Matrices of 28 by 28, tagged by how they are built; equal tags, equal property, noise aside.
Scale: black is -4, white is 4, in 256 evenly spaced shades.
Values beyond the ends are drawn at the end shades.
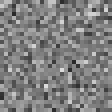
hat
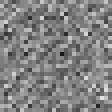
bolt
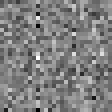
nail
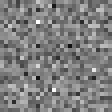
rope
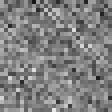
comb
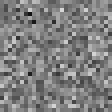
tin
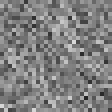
comb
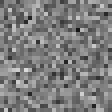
tin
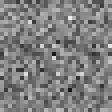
hat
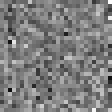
nail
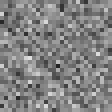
comb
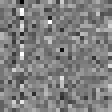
nail
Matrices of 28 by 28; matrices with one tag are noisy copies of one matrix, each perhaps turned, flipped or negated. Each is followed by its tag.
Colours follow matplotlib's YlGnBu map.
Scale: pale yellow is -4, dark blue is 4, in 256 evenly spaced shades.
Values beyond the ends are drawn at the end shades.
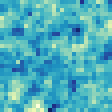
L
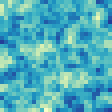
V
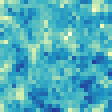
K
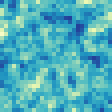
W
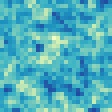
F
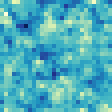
F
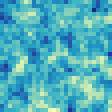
K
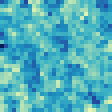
V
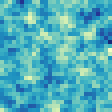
L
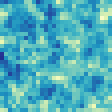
K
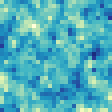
W
